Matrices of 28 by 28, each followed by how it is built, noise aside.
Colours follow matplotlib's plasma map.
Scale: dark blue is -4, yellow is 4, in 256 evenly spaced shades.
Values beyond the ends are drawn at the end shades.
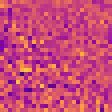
lower triangular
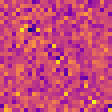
banded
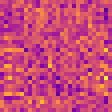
low rank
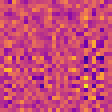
low rank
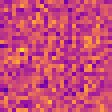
blocks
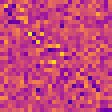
banded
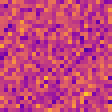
Hankel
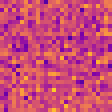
blocks
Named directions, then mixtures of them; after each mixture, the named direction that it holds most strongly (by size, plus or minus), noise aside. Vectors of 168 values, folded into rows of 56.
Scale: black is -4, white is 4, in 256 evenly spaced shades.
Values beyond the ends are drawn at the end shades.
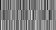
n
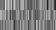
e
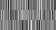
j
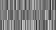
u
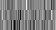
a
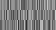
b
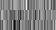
a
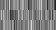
j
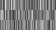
e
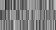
e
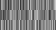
n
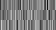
n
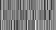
n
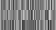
u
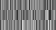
u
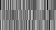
n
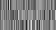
j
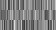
u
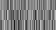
b
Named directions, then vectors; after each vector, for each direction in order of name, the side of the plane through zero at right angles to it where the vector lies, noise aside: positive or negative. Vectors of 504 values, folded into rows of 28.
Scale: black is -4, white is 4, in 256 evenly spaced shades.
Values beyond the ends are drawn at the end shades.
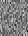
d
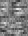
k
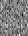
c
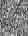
negative, negative, negative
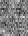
negative, negative, negative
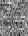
negative, negative, negative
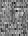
negative, negative, positive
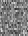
positive, positive, negative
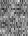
negative, negative, negative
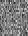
positive, negative, positive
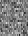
negative, negative, positive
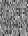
negative, positive, negative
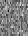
negative, positive, positive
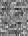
positive, positive, negative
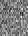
positive, negative, negative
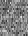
positive, negative, negative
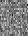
positive, negative, positive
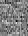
negative, positive, positive
